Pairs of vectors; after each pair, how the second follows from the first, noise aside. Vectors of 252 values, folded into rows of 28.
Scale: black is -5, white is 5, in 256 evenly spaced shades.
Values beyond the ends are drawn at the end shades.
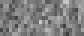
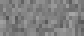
wrapped around, shrunk.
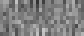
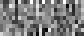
negated, scaled up.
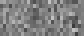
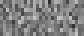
sign-scrambled.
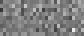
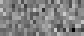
sign-scrambled.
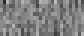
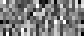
negated, scaled up.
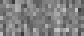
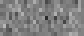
wrapped around, negated, partly zeroed.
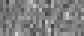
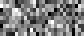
wrapped around, scaled up.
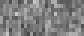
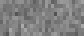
negated, shrunk.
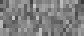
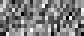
reversed, scaled up.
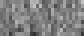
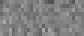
reversed, shrunk.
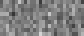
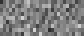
shuffled.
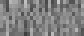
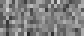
sign-scrambled.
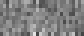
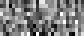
negated, scaled up.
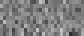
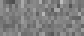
reversed, shrunk.
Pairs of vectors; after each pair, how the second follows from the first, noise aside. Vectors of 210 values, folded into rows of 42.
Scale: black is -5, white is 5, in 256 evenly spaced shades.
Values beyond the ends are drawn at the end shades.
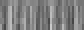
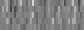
reversed, partly zeroed.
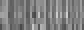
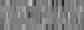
wrapped around, negated, partly zeroed.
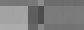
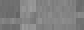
wrapped around, negated, shrunk.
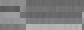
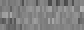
wrapped around, negated, partly zeroed.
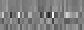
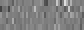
wrapped around, negated, partly zeroed.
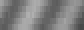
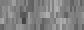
wrapped around, partly zeroed.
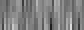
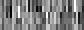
wrapped around, negated, scaled up.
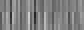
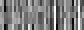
wrapped around, negated, scaled up.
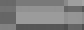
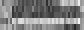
wrapped around, negated, scaled up.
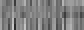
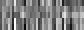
negated, scaled up.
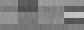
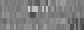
wrapped around, partly zeroed.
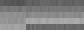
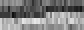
wrapped around, negated, scaled up.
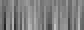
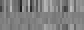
wrapped around, partly zeroed.
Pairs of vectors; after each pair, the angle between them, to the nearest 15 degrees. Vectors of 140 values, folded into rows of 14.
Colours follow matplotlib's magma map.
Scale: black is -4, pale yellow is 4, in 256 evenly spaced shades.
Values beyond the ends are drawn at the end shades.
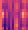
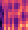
135 degrees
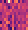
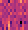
105 degrees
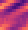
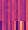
90 degrees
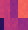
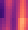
75 degrees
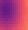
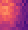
165 degrees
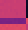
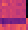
15 degrees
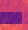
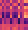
60 degrees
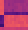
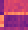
165 degrees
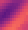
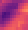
15 degrees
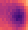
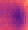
15 degrees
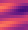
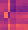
75 degrees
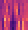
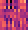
105 degrees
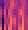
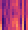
60 degrees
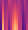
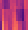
45 degrees
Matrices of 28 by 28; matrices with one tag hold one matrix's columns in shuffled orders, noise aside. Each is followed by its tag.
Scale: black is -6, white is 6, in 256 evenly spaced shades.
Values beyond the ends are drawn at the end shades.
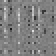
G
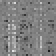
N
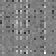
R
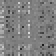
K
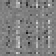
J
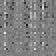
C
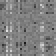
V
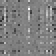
G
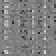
R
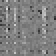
G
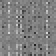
K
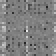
V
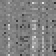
N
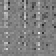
C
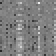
N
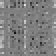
J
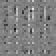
G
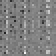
R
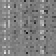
R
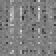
G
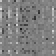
G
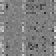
V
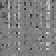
C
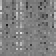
C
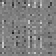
J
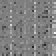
K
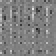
G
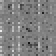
V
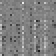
N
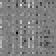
J
